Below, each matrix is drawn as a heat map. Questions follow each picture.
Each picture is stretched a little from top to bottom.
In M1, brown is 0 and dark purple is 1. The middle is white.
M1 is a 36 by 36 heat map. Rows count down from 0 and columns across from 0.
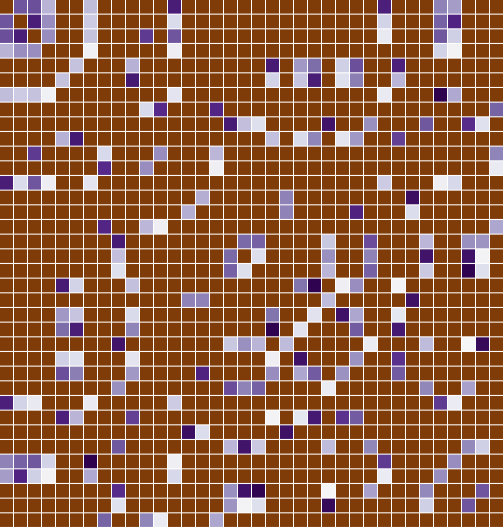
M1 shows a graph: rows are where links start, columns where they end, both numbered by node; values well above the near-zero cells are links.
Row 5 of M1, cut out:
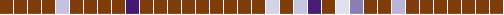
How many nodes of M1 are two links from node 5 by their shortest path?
1
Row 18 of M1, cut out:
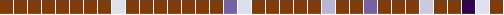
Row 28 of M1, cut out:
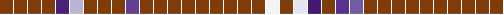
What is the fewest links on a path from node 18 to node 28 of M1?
5
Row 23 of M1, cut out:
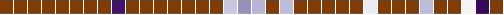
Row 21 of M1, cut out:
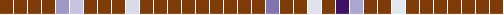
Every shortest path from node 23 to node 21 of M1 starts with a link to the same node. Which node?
node 20
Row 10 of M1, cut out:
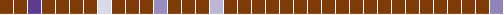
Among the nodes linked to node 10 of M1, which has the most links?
node 2
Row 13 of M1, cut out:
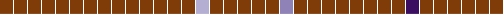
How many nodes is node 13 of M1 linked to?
3
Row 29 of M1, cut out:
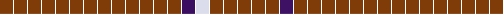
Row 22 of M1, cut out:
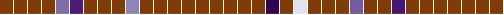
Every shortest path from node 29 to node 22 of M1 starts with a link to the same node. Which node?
node 14
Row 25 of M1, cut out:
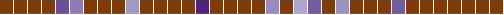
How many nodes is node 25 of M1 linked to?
9
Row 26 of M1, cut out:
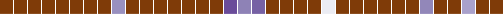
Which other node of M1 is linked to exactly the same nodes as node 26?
node 34
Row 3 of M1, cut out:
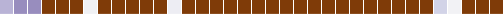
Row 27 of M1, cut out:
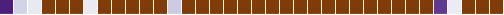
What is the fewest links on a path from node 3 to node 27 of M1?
2
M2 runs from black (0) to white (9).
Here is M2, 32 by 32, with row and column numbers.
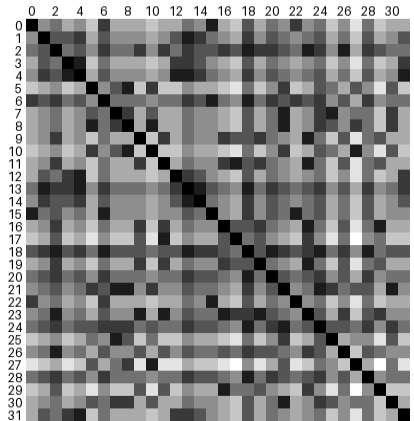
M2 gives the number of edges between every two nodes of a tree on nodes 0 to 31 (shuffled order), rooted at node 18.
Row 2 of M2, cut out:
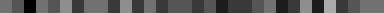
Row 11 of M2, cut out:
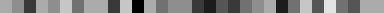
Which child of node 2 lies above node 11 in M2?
23
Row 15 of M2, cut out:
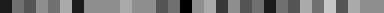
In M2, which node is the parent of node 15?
6
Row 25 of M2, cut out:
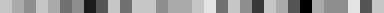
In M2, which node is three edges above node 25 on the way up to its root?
24
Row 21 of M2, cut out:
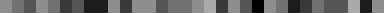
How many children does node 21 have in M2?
3
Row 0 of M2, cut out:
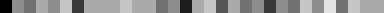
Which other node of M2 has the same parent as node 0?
22
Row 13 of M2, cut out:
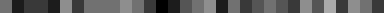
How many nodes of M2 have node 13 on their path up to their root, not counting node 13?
6
